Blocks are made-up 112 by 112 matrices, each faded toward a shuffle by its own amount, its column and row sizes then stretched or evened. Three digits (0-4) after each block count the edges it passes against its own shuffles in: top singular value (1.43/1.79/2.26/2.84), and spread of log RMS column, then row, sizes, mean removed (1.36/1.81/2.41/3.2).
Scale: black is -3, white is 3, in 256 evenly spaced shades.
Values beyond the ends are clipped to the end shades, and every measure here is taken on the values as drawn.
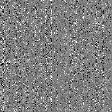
2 4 0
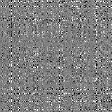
3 4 4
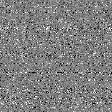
1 0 4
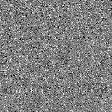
2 1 1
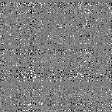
1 4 4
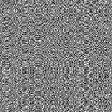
4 2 0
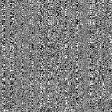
3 4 1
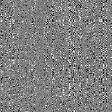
3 4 1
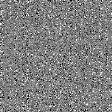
0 3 2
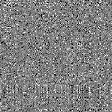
3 2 2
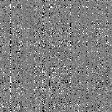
2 4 3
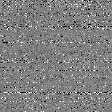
2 1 4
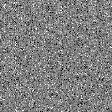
2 2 0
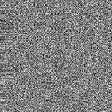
3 1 0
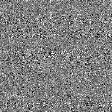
0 2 3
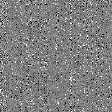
2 4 1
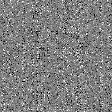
1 3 0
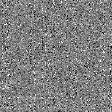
0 3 1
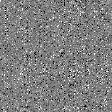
0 3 1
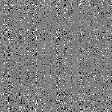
2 4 3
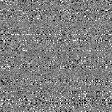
3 1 4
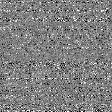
2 0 4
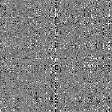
3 4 3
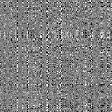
4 4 3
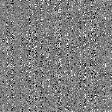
0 4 1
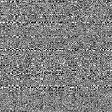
3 1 4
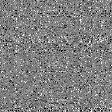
2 2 3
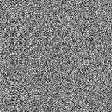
3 1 0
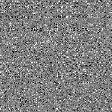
2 1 3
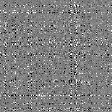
3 4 4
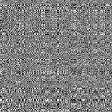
4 3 4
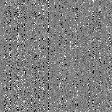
2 4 0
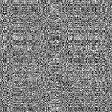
4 3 0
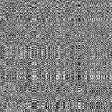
4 3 4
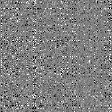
2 4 3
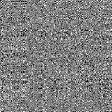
3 3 2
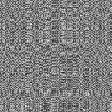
4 2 1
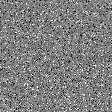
0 0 1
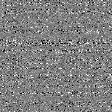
1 0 4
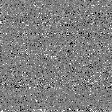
0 1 3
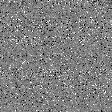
0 0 2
